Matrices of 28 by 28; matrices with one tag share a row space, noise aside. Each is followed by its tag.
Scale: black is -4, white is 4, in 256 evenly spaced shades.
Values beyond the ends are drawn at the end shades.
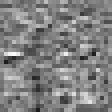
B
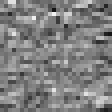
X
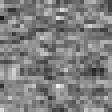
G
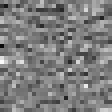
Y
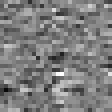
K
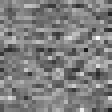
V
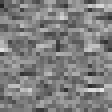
G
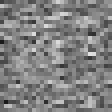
K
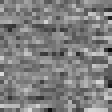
V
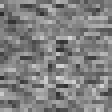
G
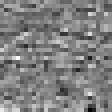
K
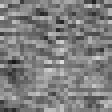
G
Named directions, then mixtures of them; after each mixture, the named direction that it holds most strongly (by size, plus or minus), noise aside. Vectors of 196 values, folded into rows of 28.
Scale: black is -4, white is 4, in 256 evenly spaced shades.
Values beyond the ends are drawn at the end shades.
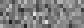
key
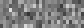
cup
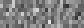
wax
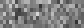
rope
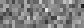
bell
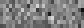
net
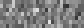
wax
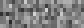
key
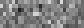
rope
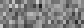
cup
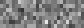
key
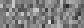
wax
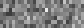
bell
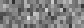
bell
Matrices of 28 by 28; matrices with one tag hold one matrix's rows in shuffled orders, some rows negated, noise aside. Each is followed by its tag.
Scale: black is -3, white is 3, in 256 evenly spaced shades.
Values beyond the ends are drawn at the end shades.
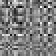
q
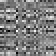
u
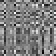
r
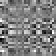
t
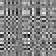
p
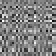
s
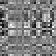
t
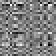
q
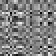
q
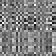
s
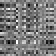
u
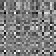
r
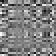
t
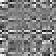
t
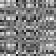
u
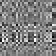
s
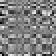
t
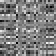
u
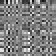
p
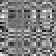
t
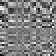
t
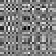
p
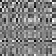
s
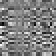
t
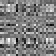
u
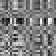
q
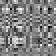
q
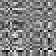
q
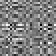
q
